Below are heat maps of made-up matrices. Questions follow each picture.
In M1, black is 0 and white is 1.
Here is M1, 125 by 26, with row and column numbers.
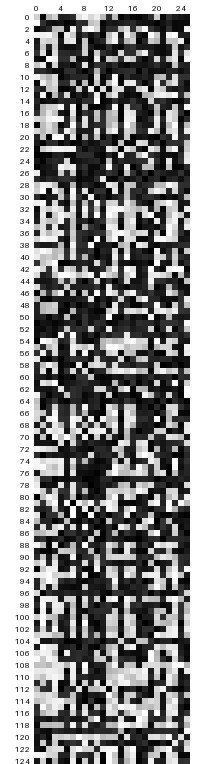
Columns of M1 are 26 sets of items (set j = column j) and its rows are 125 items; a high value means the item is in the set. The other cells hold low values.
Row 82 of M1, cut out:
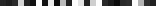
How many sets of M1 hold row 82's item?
10
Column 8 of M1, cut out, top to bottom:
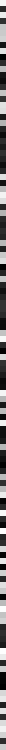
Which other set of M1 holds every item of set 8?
3
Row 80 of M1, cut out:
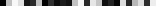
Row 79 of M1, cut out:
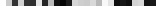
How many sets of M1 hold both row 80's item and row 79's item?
9
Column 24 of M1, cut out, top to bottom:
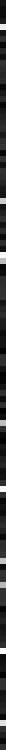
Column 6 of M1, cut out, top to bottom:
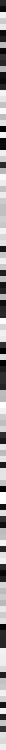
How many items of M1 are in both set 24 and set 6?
9
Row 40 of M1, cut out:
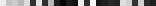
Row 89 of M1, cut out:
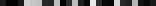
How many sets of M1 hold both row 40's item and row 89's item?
3
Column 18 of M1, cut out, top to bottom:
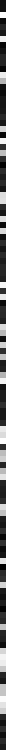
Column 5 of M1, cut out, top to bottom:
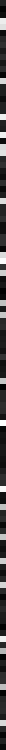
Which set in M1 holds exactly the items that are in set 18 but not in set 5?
17
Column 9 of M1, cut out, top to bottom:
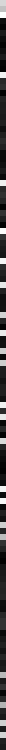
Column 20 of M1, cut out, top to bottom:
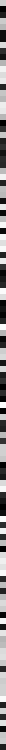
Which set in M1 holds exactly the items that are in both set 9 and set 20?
7
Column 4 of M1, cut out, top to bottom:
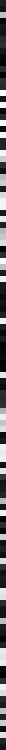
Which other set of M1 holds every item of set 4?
15
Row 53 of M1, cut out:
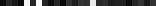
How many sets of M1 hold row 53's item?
3
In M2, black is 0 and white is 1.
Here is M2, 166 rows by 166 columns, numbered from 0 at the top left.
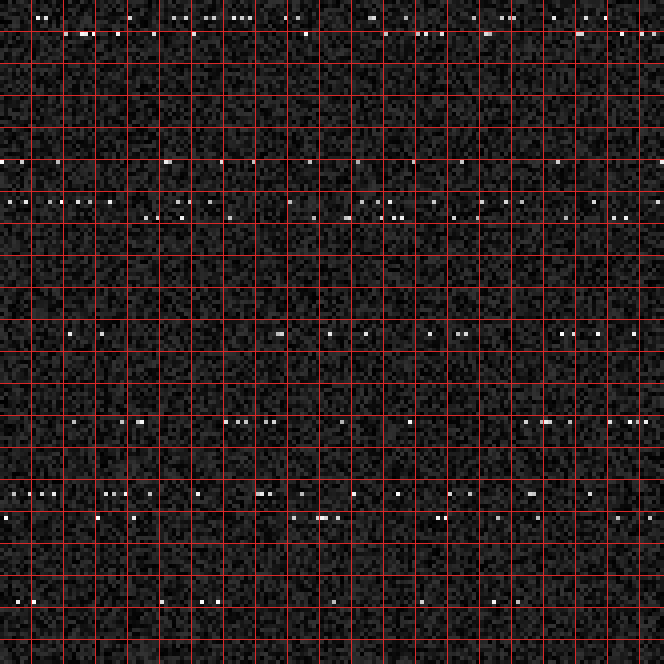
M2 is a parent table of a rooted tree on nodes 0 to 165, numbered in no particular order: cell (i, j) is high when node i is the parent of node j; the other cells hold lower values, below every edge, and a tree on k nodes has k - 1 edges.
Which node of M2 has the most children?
4
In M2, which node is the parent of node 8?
150
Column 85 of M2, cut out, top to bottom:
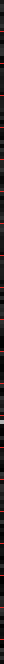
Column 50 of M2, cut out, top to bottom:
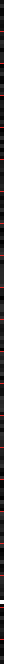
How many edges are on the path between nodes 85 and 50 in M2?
3
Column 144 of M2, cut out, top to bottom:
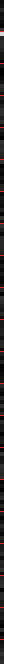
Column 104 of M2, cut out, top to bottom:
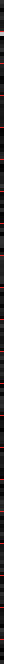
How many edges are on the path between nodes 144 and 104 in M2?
2
